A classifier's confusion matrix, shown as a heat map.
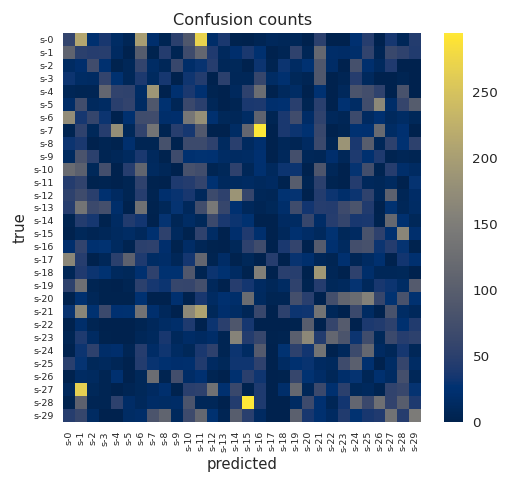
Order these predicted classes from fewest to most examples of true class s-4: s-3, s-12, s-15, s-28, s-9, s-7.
s-12, s-9, s-15, s-28, s-3, s-7
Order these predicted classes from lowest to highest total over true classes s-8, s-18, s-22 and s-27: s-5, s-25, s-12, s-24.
s-5, s-24, s-25, s-12
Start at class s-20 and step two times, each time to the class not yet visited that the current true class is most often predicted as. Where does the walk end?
s-24
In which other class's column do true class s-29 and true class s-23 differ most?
s-20
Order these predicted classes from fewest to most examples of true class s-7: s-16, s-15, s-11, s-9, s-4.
s-9, s-11, s-15, s-4, s-16
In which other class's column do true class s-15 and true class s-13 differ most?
s-28
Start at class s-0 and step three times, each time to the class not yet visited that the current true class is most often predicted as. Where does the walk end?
s-1
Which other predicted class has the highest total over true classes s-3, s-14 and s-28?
s-15
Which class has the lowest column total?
s-17
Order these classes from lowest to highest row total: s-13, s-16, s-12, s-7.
s-16, s-12, s-13, s-7
